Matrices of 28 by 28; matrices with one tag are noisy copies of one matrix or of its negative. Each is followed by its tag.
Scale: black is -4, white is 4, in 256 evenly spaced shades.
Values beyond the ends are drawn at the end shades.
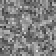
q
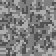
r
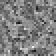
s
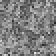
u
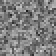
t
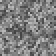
u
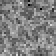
s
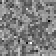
r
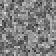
u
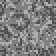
r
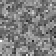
q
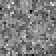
r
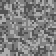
s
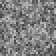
r
